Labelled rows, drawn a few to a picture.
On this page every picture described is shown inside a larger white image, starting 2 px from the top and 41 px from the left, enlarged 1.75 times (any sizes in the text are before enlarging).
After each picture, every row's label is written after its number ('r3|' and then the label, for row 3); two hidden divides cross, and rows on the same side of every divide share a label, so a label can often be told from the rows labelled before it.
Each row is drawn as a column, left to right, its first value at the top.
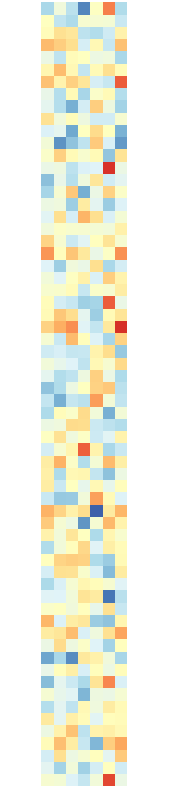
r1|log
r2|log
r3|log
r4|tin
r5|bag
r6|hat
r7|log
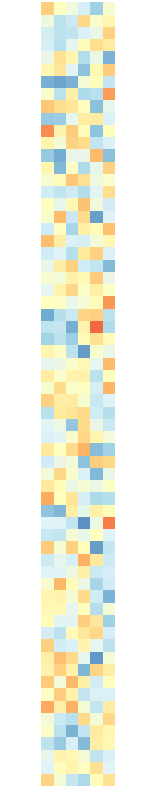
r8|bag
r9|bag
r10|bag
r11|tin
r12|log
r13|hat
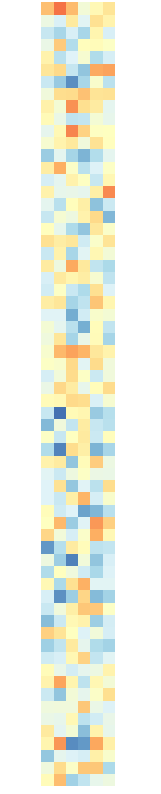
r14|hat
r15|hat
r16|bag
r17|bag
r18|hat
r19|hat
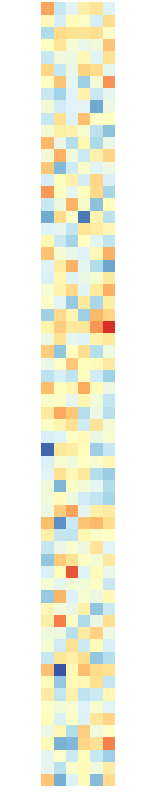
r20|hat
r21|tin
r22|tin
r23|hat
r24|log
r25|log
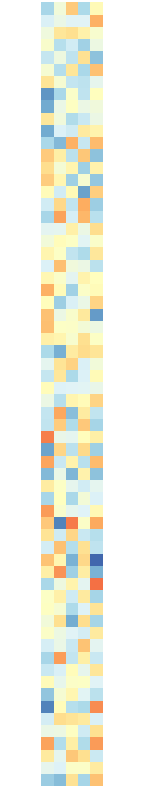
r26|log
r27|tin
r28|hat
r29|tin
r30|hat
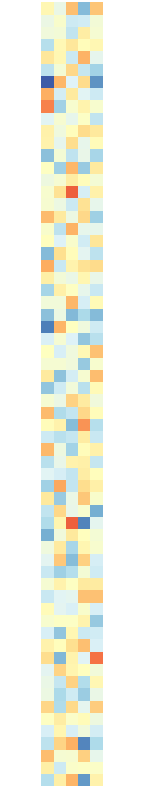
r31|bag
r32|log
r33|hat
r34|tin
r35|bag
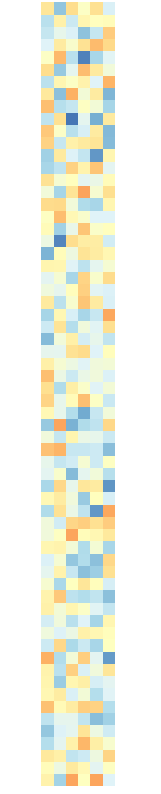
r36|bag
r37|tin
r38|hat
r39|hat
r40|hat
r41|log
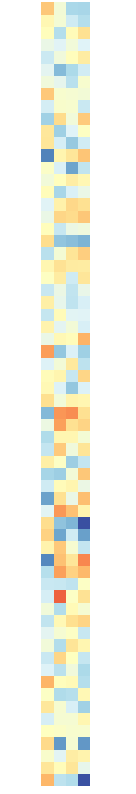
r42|hat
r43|tin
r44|tin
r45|tin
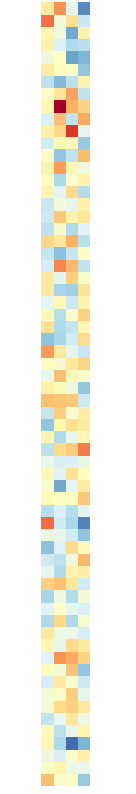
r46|hat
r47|bag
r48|bag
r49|tin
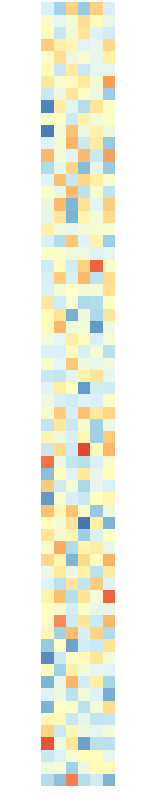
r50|log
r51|tin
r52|hat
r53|tin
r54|bag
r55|tin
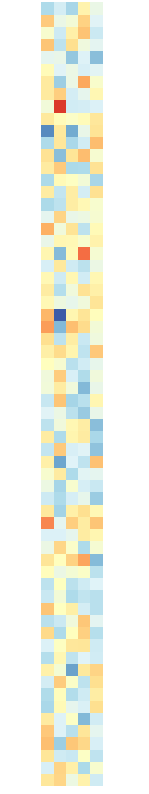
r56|log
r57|bag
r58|log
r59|log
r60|hat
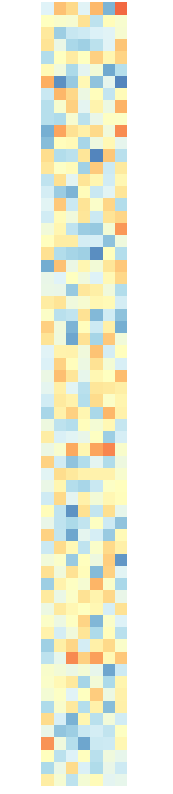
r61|log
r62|bag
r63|bag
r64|tin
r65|bag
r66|tin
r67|bag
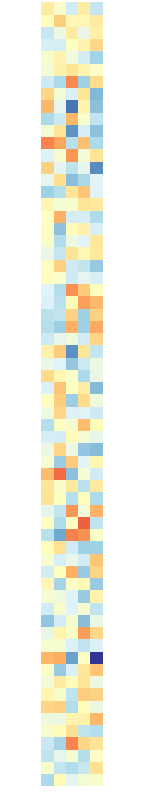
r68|bag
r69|bag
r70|log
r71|hat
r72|log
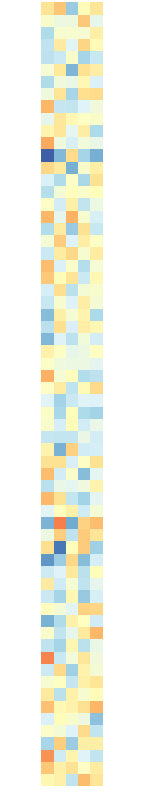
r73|bag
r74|hat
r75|tin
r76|hat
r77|hat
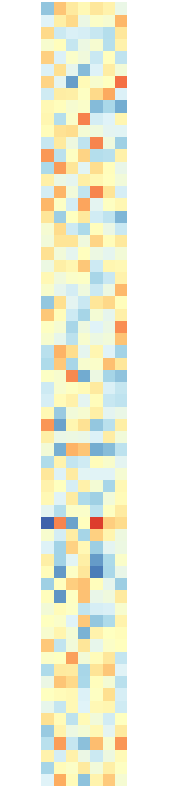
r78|tin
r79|hat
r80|bag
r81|tin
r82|hat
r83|hat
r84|log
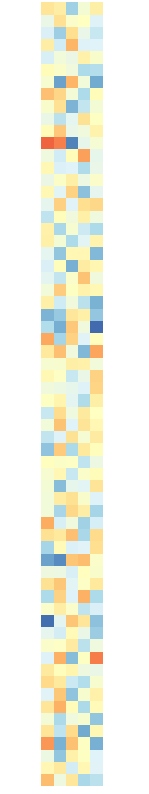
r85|hat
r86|bag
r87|log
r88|tin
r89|bag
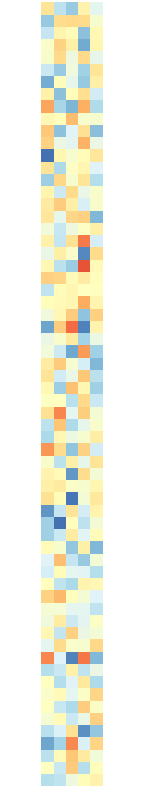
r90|bag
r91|tin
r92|log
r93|bag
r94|log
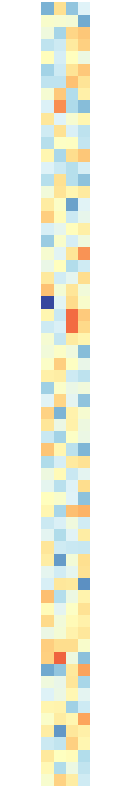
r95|tin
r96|bag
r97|log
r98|log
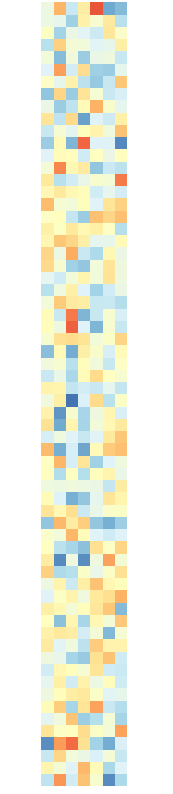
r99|tin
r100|hat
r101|log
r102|hat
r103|bag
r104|tin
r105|tin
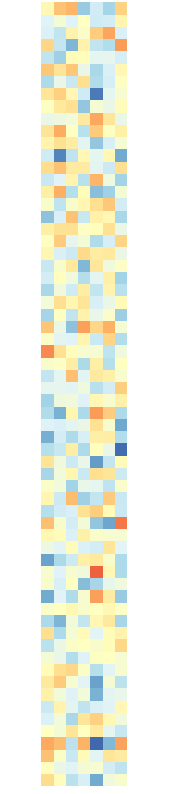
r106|hat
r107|hat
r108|bag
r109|log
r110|tin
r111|tin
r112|hat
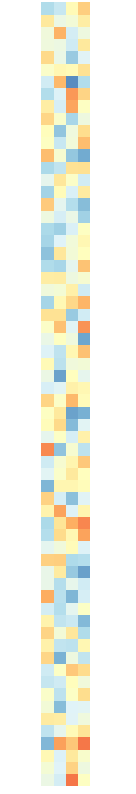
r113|tin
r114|log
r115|hat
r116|hat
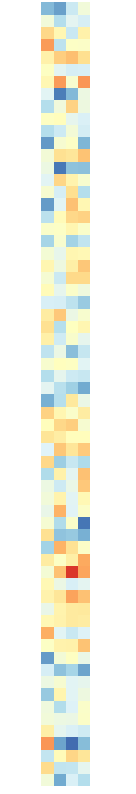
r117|log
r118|tin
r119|tin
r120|tin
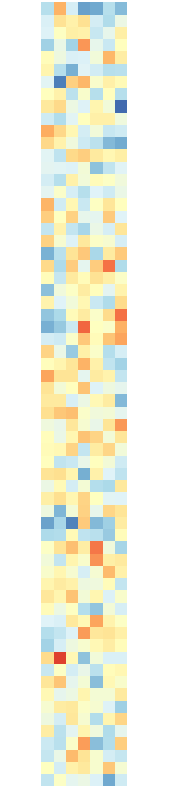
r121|bag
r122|bag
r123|tin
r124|log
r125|tin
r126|tin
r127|log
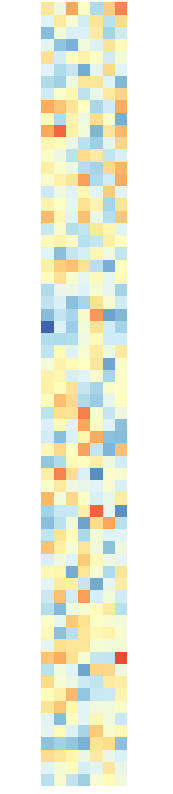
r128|bag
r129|bag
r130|bag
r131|tin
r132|log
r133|hat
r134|bag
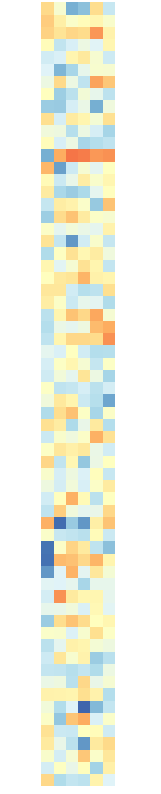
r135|hat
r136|tin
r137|tin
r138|tin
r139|log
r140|log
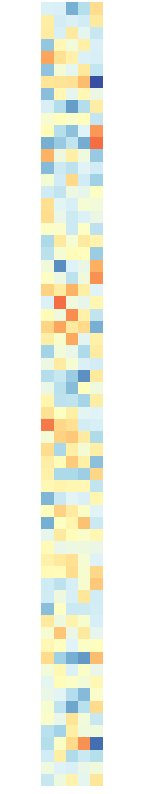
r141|tin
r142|log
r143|log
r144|log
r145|bag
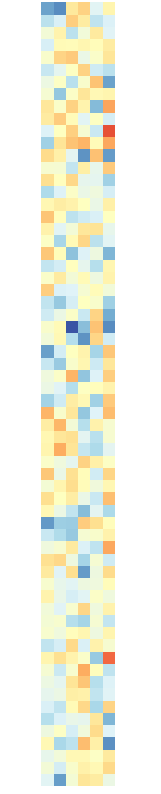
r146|tin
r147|tin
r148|bag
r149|hat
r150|log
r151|bag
